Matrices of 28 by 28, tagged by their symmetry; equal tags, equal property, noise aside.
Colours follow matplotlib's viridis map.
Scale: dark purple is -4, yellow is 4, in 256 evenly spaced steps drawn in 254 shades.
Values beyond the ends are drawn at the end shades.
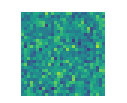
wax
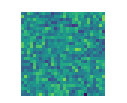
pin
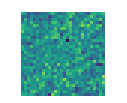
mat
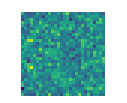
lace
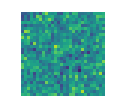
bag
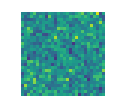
mat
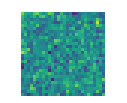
bag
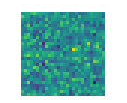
lace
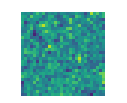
pin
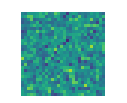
pin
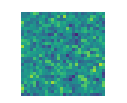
wax
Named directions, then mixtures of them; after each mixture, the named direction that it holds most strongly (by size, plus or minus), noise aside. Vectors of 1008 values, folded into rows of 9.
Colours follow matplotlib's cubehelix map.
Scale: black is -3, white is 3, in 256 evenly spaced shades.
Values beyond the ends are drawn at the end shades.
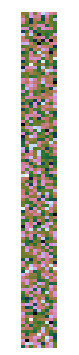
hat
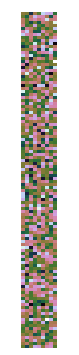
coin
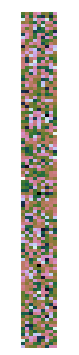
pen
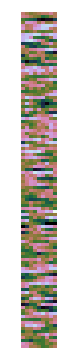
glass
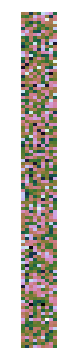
coin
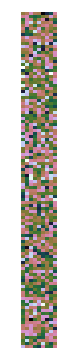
coin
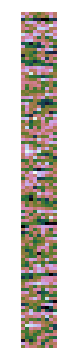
glass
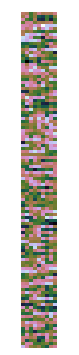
glass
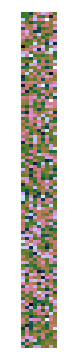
coin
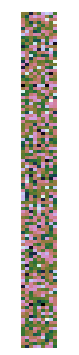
coin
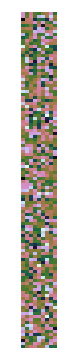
pen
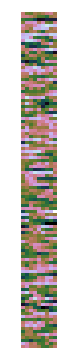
glass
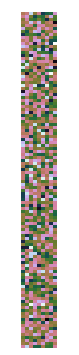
coin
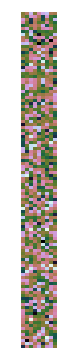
hat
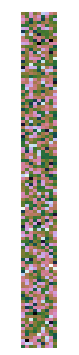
hat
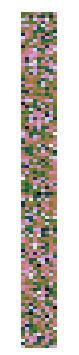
pen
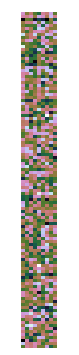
pen
